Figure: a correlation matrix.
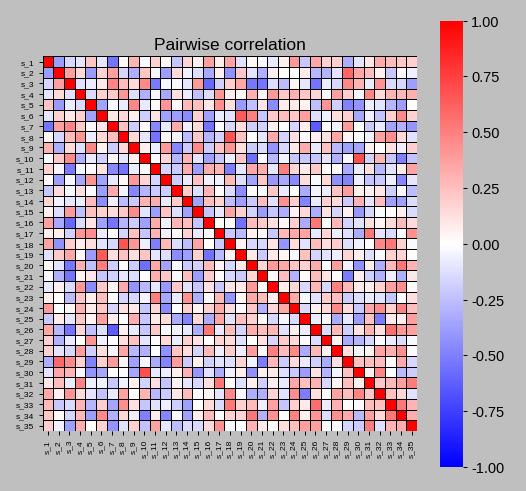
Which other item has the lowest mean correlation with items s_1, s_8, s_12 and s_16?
s_2
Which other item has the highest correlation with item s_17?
s_31
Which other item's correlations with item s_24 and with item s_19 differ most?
s_16
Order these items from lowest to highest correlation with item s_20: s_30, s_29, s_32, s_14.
s_30, s_32, s_14, s_29
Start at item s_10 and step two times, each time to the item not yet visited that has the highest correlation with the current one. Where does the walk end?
s_32
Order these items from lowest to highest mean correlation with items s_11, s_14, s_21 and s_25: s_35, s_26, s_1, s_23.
s_1, s_26, s_35, s_23
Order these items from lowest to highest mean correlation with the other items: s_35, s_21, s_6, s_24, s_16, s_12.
s_12, s_21, s_16, s_6, s_35, s_24
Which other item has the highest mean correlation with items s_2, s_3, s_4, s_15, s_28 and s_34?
s_29
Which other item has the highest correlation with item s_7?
s_3
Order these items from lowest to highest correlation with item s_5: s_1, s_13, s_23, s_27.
s_13, s_23, s_1, s_27
